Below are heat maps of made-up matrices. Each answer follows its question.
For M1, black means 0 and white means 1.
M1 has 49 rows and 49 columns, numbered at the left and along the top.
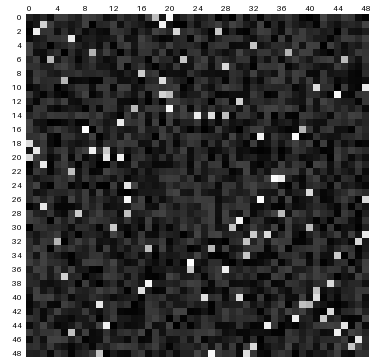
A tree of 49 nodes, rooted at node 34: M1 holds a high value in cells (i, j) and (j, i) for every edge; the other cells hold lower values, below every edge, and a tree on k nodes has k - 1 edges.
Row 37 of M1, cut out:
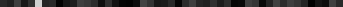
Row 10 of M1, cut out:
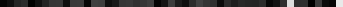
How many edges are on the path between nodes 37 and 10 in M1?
9
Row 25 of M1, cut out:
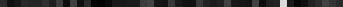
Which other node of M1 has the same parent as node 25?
30
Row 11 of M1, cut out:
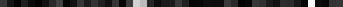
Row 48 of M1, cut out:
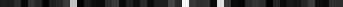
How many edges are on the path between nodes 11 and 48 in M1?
4
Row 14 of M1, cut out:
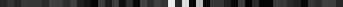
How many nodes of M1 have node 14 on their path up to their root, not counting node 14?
6
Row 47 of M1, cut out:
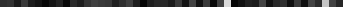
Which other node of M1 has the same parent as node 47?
4
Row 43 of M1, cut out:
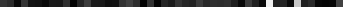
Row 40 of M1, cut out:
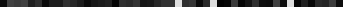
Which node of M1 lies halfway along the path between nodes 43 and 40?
26
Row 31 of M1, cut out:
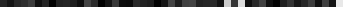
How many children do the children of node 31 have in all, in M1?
4
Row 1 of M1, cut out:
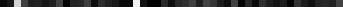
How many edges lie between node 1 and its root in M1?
4
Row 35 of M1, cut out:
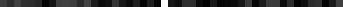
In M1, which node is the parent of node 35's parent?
36
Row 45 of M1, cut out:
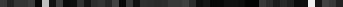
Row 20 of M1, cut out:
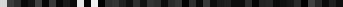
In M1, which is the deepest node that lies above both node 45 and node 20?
44
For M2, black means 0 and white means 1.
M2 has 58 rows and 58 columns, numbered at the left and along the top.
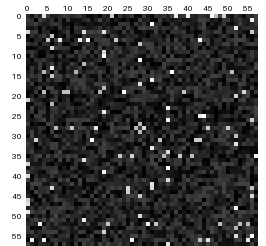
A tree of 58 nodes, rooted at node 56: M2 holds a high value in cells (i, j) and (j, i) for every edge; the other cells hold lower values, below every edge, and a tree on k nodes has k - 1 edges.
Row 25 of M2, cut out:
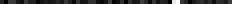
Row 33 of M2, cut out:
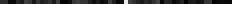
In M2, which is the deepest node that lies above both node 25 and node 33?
43
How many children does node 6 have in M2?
5
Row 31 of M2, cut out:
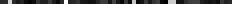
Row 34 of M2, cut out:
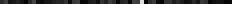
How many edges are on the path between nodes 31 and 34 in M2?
5
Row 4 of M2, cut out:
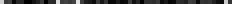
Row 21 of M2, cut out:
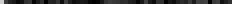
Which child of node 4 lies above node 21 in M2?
0
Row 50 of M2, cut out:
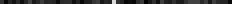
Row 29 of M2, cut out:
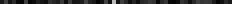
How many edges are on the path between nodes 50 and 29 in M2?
2
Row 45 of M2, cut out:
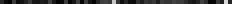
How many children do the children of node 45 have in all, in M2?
6
